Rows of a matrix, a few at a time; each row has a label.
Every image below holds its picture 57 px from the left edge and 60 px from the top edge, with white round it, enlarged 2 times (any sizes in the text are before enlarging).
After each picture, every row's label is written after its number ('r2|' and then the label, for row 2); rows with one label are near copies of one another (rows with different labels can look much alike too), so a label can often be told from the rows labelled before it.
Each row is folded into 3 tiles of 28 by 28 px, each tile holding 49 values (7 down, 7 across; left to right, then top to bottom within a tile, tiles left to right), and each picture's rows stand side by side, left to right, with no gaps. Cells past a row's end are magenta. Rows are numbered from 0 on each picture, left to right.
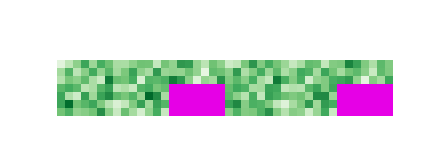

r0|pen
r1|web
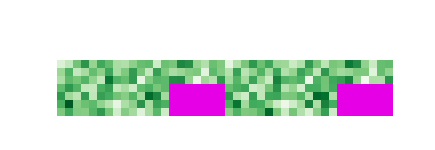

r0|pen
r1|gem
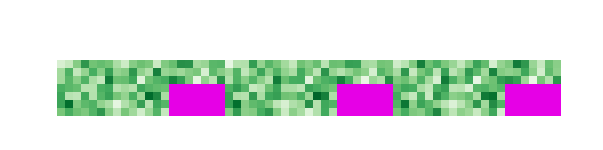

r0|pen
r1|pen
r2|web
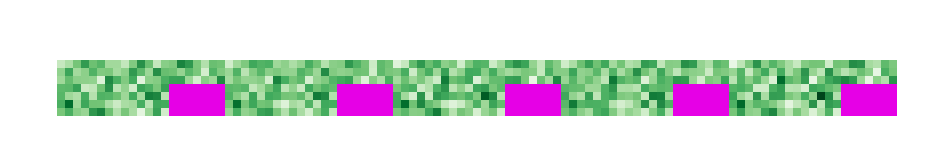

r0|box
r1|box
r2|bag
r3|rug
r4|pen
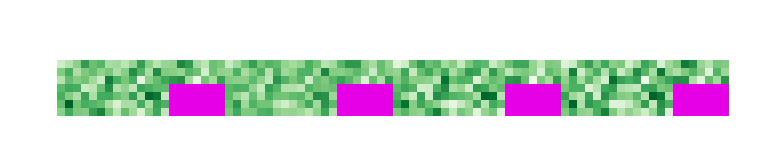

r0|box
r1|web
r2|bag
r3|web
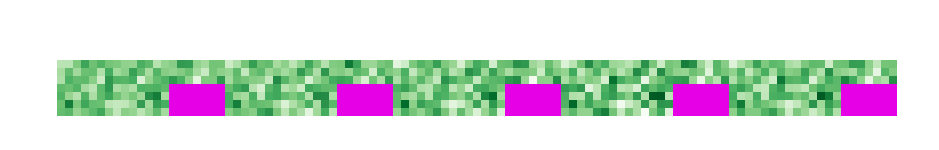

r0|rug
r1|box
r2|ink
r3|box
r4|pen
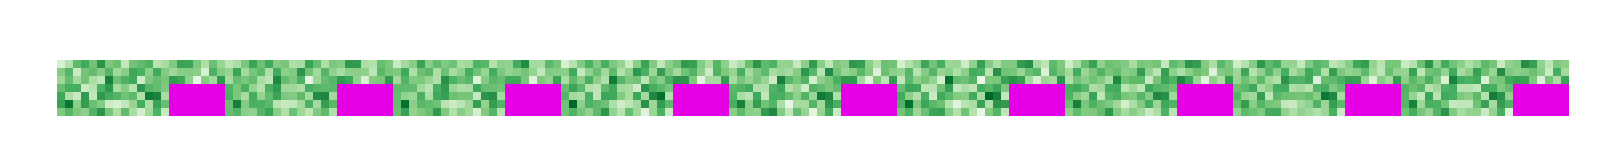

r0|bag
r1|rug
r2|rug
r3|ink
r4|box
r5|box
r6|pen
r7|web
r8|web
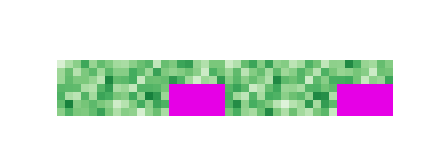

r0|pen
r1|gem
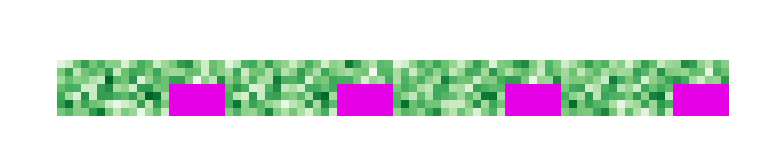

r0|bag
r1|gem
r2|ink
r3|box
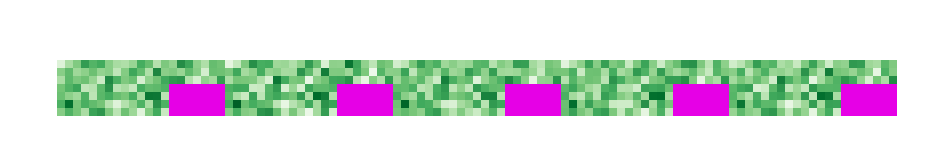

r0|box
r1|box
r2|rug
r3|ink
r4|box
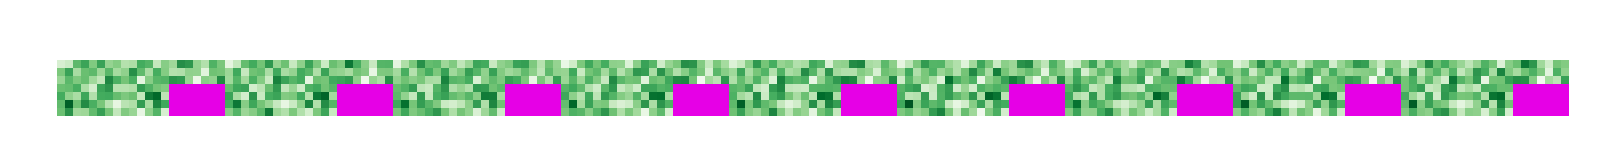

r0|rug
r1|gem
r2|bag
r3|ink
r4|rug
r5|box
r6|pen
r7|bag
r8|web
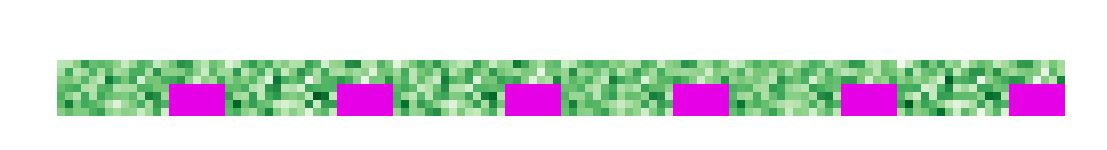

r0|web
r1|rug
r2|gem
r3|rug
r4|rug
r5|bag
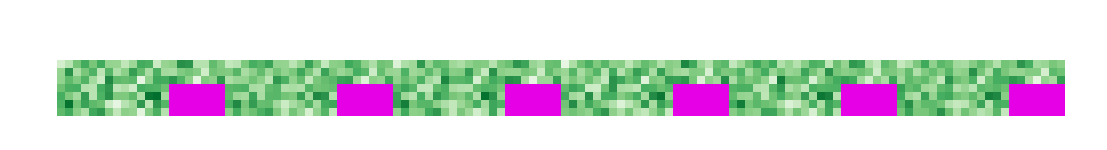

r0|rug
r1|box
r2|pen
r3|gem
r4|box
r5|pen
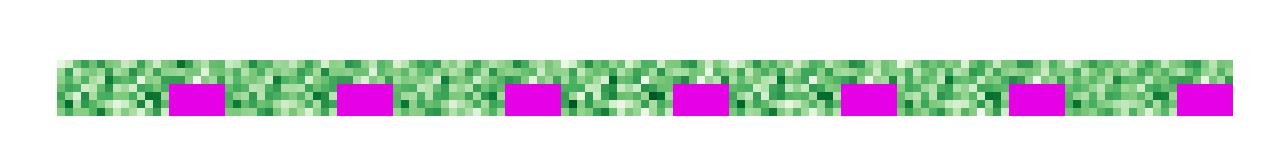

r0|gem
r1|box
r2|box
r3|bag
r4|bag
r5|ink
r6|ink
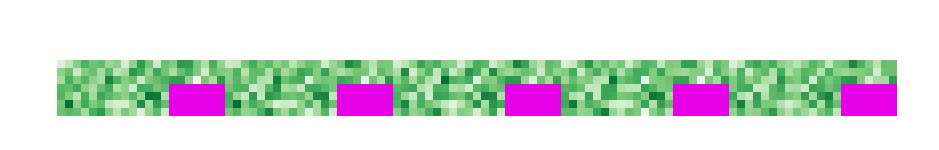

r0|ink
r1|bag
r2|web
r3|bag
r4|gem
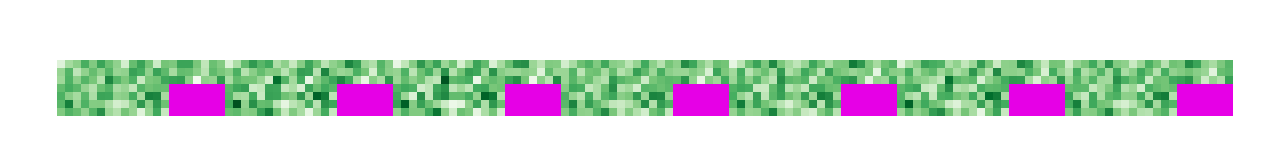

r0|ink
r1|box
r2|bag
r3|gem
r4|gem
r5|box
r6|gem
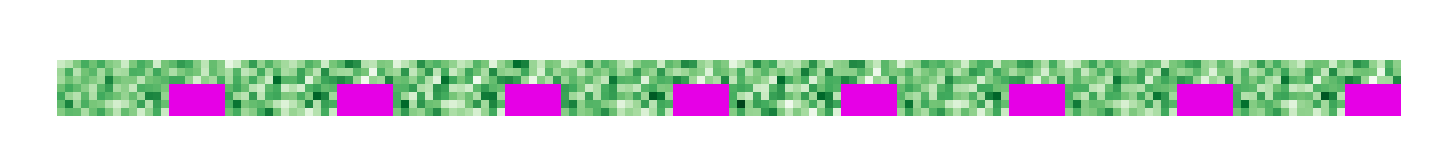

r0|ink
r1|pen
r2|web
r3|pen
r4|box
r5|ink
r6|pen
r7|pen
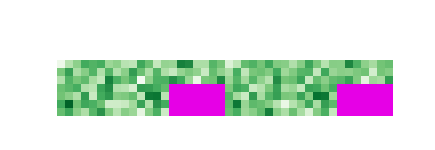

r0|rug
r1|gem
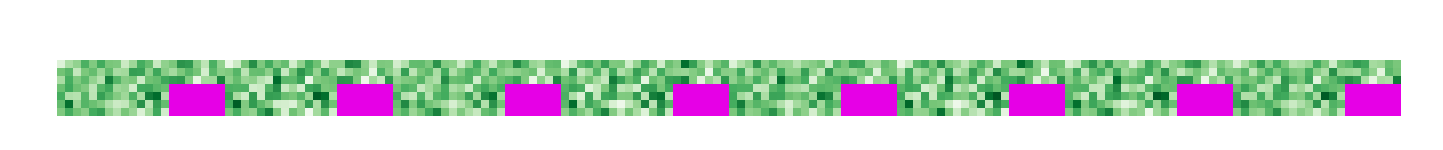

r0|ink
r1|bag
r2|gem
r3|gem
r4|pen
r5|gem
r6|bag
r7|pen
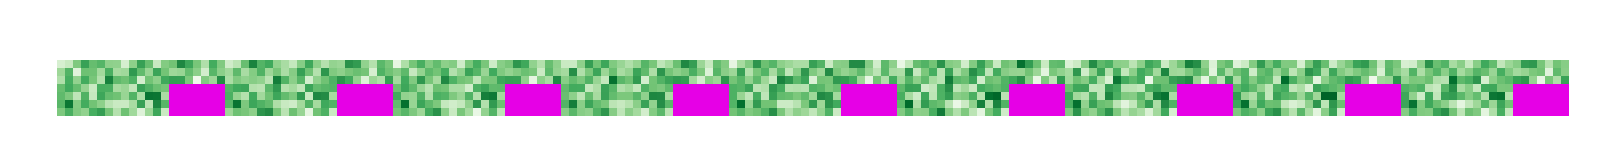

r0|ink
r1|box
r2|ink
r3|web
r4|web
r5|gem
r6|web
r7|ink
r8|bag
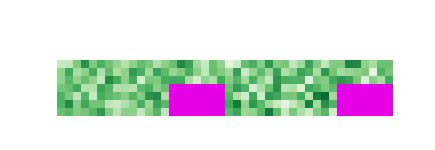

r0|web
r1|gem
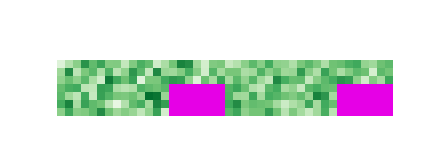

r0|web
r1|pen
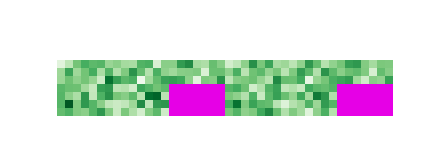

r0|rug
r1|box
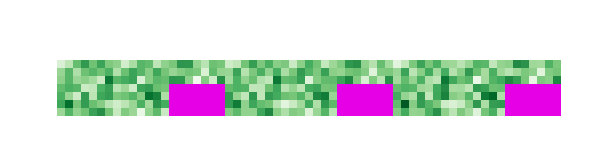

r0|bag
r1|bag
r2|rug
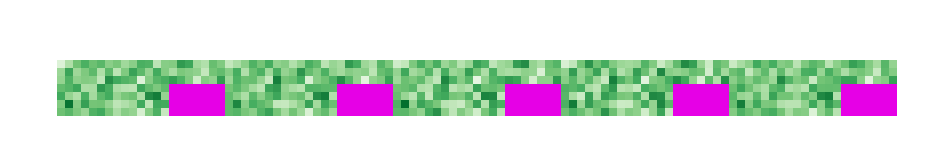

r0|rug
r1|rug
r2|rug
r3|web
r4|ink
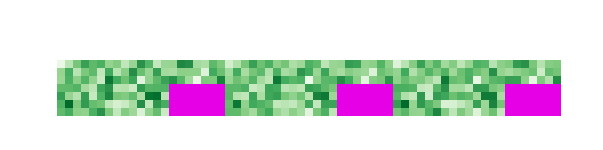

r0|rug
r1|rug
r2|bag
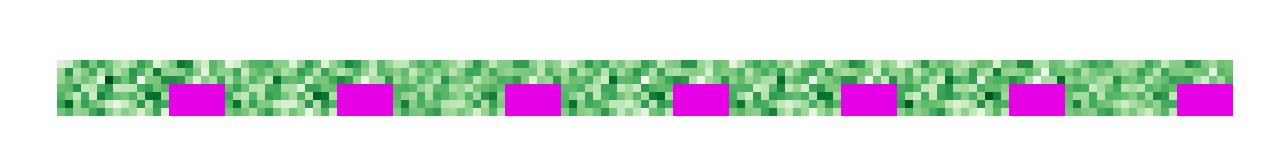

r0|web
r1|ink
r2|ink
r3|rug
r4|bag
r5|pen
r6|box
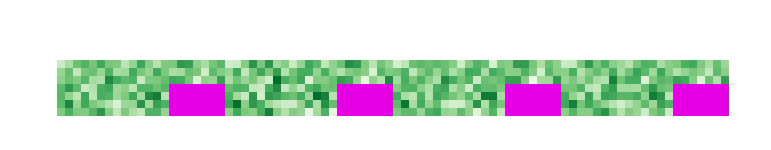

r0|gem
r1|bag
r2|ink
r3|bag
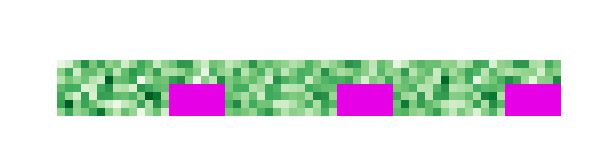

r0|bag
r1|web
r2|rug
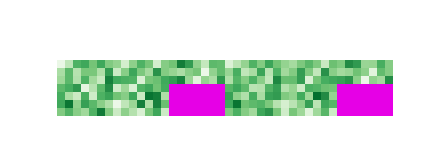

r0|gem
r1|pen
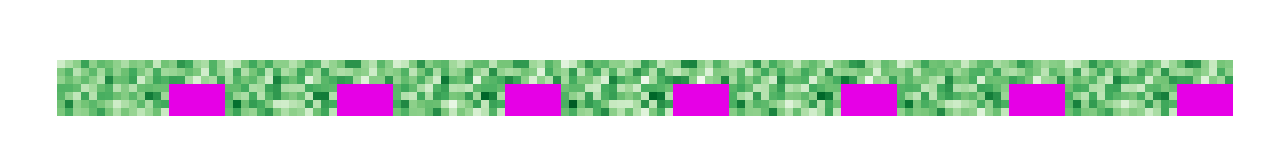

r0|pen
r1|rug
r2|pen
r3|rug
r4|pen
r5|bag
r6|web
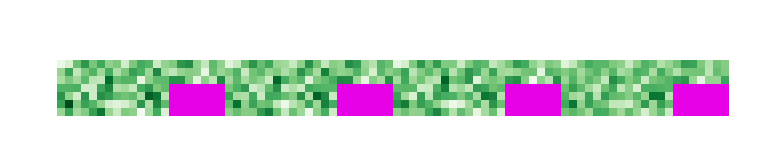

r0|bag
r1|box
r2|bag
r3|ink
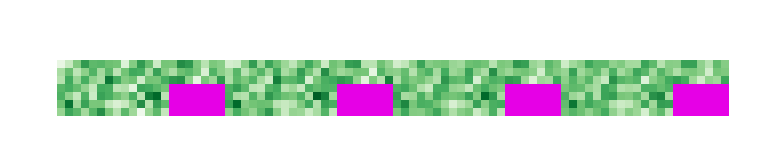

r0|ink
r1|pen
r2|pen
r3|rug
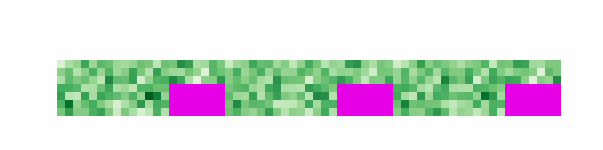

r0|pen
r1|rug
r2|pen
